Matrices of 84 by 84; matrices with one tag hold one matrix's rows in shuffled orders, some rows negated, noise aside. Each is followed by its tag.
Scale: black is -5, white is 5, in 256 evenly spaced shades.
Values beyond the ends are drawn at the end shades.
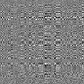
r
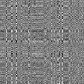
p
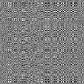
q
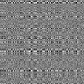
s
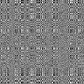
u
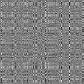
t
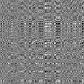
r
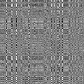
p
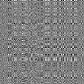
q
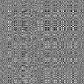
q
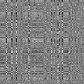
p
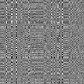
p
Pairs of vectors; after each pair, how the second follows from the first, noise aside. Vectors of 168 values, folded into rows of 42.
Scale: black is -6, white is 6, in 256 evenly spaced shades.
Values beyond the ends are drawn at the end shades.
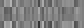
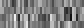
wrapped around, negated, scaled up.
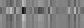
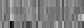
wrapped around.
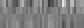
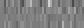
negated, partly zeroed.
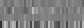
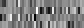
wrapped around, negated, scaled up.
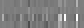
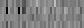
reversed, negated.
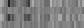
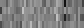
wrapped around.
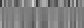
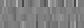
negated, partly zeroed.
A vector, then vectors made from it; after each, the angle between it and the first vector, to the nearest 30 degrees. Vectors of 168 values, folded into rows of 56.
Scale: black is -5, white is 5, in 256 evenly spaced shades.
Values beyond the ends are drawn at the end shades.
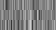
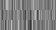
150 degrees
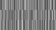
120 degrees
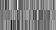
60 degrees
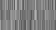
120 degrees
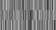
150 degrees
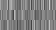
90 degrees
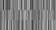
60 degrees
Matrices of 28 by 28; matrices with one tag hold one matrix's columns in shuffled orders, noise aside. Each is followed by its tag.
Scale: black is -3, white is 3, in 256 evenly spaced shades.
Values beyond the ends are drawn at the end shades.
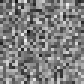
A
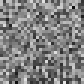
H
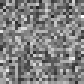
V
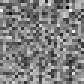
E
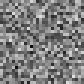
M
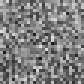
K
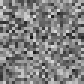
M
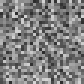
E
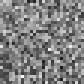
K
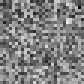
E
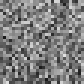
H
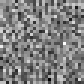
K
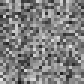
E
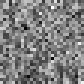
H
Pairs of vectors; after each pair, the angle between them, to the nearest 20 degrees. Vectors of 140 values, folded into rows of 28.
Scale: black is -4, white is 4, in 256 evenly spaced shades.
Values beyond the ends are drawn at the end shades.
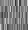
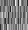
160 degrees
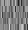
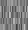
80 degrees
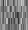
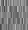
60 degrees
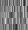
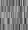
60 degrees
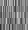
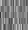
80 degrees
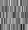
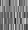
100 degrees
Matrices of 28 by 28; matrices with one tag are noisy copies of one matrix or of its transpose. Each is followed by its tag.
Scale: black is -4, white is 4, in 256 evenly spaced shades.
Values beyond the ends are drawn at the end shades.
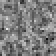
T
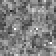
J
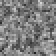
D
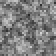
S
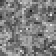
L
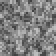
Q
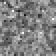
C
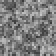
D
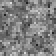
J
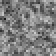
Q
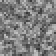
Q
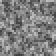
Q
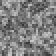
C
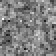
C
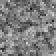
J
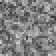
Q
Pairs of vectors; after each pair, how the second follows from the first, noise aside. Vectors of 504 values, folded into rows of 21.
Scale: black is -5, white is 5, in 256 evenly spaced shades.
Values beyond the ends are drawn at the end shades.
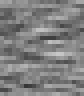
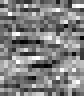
reversed, negated, scaled up.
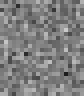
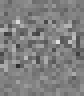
reversed, negated, partly zeroed.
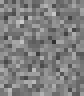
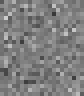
negated, partly zeroed.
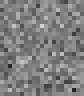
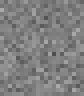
negated, shrunk.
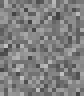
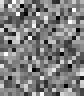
wrapped around, scaled up.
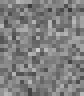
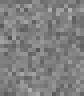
negated, shrunk.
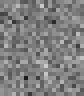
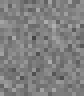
wrapped around, shrunk.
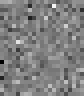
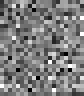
reversed, negated, scaled up.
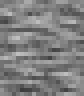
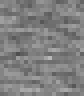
negated, shrunk.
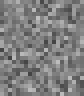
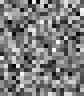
wrapped around, scaled up.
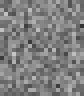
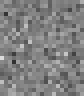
negated, partly zeroed.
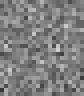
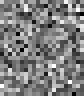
wrapped around, scaled up.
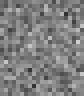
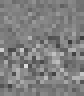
wrapped around, negated, partly zeroed.
